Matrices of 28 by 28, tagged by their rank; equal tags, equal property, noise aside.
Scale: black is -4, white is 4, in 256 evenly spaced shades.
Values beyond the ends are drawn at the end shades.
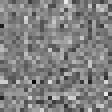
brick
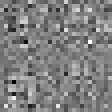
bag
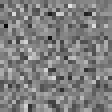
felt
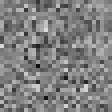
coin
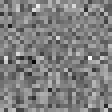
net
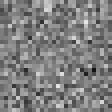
felt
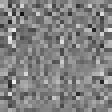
coin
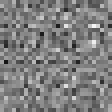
bag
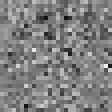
brick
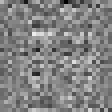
bag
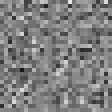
net
